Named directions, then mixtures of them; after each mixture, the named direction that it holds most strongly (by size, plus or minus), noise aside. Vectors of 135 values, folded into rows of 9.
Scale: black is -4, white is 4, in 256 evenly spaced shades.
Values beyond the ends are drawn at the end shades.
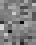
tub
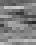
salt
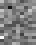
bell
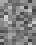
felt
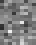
tub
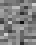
tub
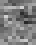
salt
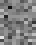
felt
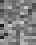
bell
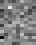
bell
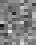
tub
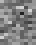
bell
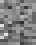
bell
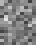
felt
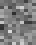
tub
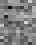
felt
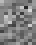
felt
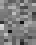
tub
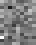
bell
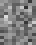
felt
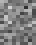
felt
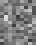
felt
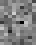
tub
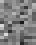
tub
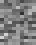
bell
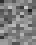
bell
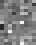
tub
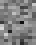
tub
